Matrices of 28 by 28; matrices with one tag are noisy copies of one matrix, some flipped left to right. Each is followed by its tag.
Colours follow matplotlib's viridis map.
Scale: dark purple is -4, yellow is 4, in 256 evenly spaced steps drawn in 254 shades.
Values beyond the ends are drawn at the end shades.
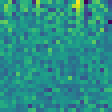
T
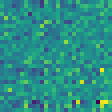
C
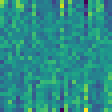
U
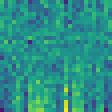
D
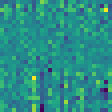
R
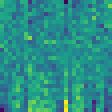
D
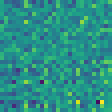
C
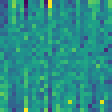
U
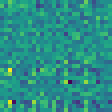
C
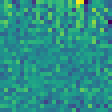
T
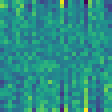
U
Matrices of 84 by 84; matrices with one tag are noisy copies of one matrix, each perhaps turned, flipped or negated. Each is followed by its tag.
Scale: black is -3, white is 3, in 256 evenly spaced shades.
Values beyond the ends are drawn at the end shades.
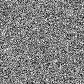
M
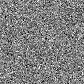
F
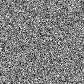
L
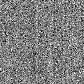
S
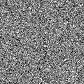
F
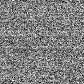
S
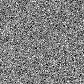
M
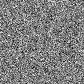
L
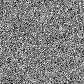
M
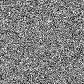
M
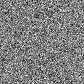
L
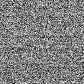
S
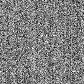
S
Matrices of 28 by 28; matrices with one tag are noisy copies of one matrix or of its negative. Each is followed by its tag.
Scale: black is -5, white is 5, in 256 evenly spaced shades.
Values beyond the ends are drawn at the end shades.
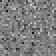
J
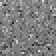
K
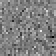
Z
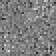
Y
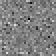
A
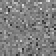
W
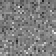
K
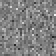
Z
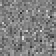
Z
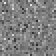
J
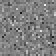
Z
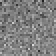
K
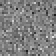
Z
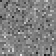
Y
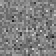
Z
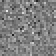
J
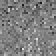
W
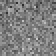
W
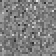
J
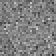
A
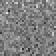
W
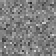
A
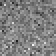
K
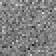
K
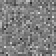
A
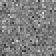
K
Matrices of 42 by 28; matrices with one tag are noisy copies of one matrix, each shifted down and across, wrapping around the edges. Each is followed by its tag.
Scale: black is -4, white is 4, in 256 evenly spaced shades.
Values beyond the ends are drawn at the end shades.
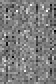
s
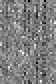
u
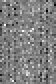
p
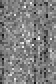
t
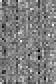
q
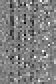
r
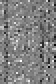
r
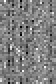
s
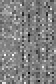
p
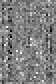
u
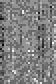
u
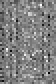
p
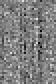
u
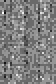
q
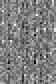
s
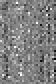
r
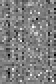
p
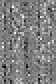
q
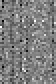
p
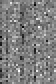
q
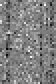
t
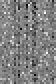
u
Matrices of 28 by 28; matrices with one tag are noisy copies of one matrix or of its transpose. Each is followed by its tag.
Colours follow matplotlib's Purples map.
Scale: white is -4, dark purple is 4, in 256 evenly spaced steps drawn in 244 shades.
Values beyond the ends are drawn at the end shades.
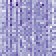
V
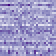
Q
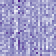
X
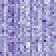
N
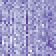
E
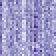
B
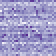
B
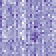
B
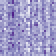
N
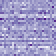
X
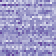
Q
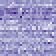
N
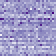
X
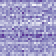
B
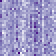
B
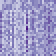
E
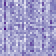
Q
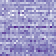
E
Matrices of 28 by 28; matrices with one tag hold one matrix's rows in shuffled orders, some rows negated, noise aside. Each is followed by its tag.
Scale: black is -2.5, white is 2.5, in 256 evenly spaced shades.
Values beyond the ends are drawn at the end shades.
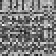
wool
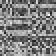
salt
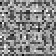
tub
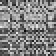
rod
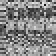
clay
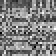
salt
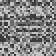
tub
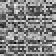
clay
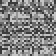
wool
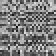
rod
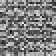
clay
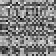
rod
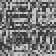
salt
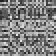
rod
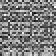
wool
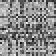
rod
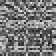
clay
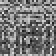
tub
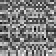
rod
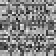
rod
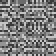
rod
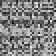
wool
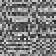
salt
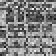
clay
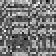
salt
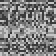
rod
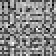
tub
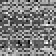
wool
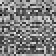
tub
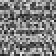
tub
